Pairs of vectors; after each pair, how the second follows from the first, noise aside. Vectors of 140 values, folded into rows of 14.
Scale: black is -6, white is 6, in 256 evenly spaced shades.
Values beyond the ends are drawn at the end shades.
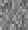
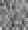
sign-scrambled.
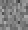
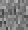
sign-scrambled.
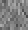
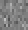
reversed, negated, partly zeroed.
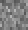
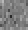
negated, partly zeroed.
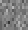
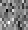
negated, scaled up.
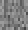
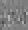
negated, partly zeroed.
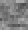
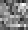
negated, scaled up.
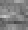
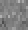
partly zeroed.
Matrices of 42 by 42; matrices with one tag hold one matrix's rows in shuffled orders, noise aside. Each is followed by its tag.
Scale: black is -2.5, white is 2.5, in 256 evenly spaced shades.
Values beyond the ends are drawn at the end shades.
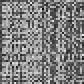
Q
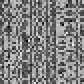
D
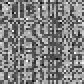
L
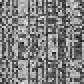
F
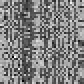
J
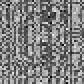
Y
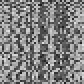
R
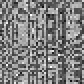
F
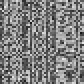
D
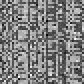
F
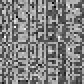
F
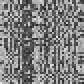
J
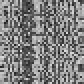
J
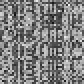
L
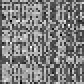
Q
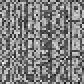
Y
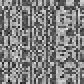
D
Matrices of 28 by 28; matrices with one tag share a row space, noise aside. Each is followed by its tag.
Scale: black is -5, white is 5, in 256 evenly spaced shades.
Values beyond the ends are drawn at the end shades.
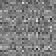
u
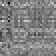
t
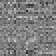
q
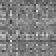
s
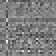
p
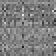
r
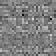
u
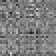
s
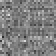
t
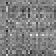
p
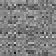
q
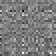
u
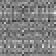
r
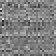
t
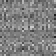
r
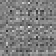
p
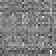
u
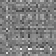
p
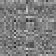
q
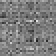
s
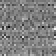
r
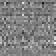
r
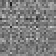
s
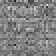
q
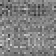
t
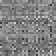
u
